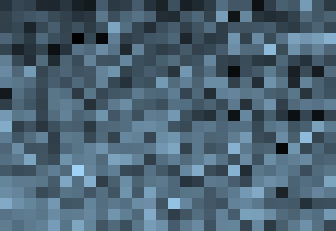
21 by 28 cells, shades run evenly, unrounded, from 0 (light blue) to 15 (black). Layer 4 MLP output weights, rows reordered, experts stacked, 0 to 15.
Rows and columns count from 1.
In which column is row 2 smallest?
19
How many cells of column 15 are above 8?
9
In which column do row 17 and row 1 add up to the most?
16
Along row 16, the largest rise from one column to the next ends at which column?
21
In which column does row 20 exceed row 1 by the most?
26
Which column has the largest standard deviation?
20
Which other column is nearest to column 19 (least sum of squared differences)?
12
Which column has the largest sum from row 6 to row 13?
25
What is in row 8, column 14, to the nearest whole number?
4
